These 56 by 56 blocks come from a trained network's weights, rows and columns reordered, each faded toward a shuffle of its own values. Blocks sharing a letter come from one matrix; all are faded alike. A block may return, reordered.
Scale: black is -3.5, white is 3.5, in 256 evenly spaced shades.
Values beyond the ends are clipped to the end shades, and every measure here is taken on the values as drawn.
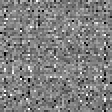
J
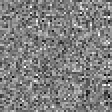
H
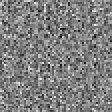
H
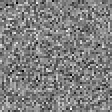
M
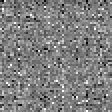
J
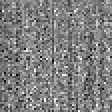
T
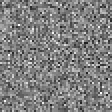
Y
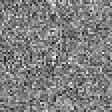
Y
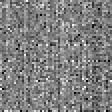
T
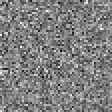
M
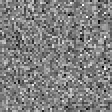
H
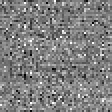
J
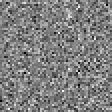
H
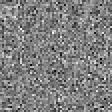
H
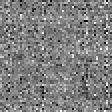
J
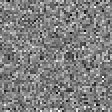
H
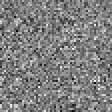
H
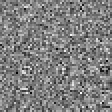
Y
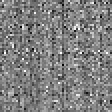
T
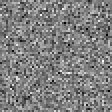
M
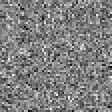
Y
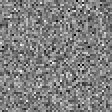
H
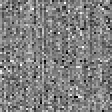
T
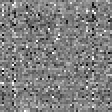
J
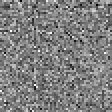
M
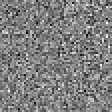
H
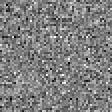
M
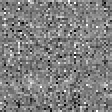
J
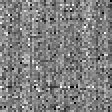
T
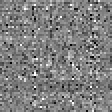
J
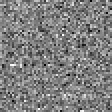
M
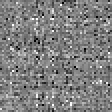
J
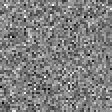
H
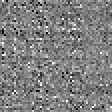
J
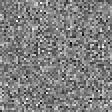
Y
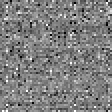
J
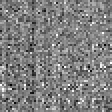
T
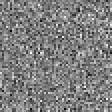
Y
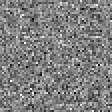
M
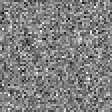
M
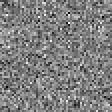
H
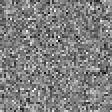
M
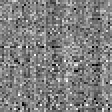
T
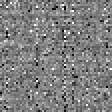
J
